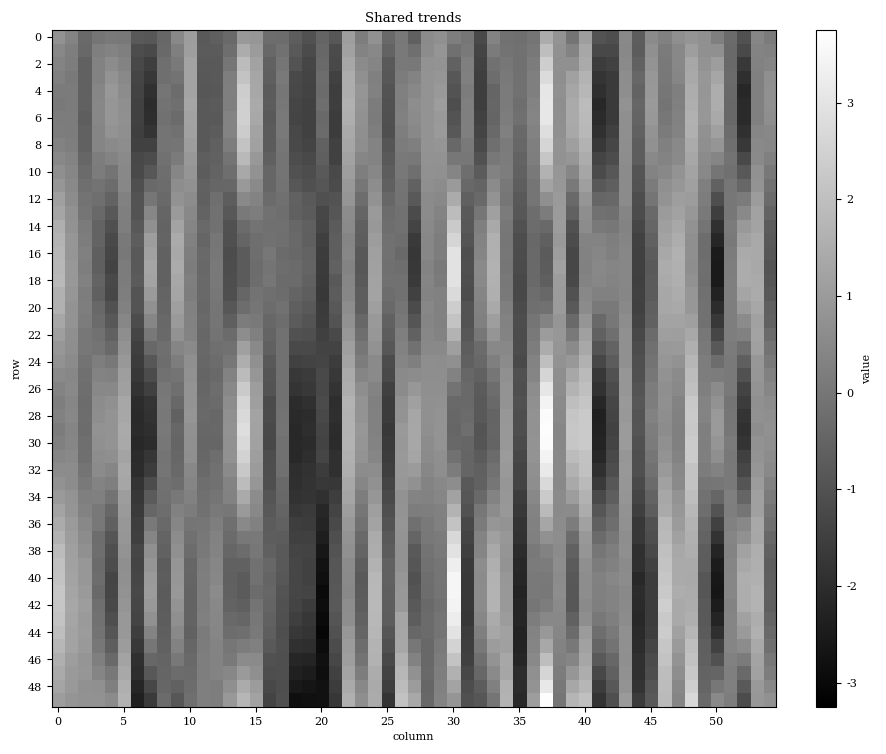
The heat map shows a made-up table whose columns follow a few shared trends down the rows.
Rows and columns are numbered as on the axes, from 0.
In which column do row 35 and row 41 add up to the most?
30
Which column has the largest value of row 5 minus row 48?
20
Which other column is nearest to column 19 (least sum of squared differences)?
18
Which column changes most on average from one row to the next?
37
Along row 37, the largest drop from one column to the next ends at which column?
31
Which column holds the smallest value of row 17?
50
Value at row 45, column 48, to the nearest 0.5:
2
